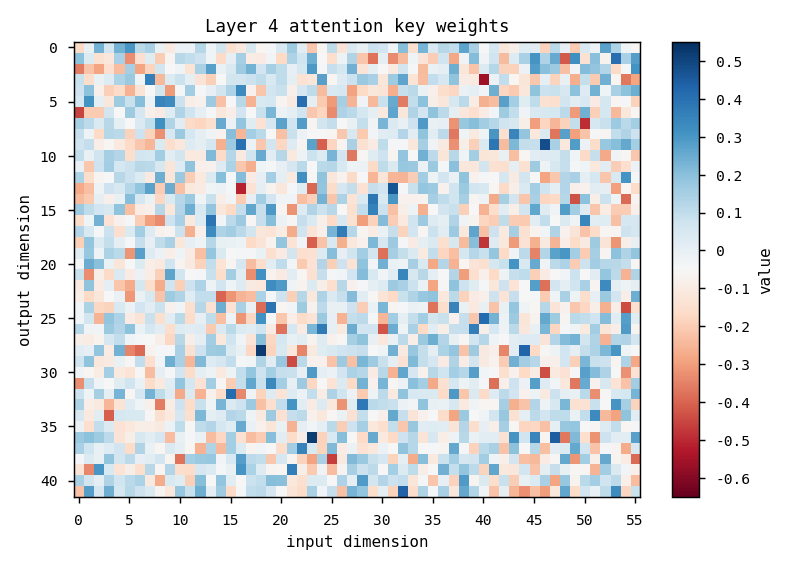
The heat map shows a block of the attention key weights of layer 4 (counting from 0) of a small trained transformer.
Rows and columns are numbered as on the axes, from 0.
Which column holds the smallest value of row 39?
1
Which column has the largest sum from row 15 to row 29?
13
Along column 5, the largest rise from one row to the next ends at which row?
2
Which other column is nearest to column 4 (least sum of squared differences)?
7
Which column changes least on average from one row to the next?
12
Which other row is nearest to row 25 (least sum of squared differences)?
27
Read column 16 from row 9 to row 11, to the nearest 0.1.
0.4 -0.1 -0.2
